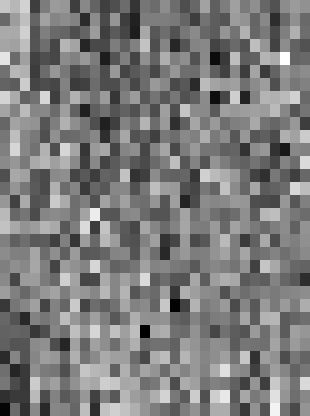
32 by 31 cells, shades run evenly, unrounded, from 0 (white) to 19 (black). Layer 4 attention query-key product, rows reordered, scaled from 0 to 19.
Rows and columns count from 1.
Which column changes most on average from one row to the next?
9
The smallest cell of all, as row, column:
5, 29
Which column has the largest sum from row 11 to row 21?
14
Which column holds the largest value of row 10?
11
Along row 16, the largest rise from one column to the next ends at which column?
19
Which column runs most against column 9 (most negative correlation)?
3
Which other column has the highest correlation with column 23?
22
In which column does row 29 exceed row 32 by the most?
12
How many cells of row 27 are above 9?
17
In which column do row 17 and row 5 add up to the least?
1
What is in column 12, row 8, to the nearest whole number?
15
